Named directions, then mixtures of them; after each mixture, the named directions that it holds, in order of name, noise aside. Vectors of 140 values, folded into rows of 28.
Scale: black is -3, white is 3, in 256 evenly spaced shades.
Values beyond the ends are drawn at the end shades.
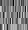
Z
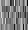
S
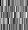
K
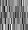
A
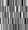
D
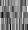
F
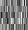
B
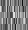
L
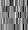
S.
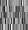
A.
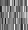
S.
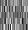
A.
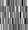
D.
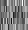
A, D, L.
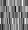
D, F.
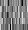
D, F, L.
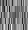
A.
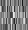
L.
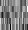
F.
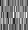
K, L.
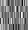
B, D.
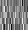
A.
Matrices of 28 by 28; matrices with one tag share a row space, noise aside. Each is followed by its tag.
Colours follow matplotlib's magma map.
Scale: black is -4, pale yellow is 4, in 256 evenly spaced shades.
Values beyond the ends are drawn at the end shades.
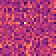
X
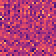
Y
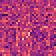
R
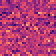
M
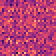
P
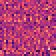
X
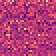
P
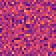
X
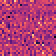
Y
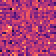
M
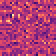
M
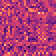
P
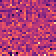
M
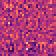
P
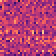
Y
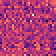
X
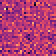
X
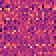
Y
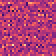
P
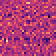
X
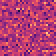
R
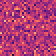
X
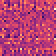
Y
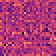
X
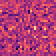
R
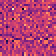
X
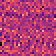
Y
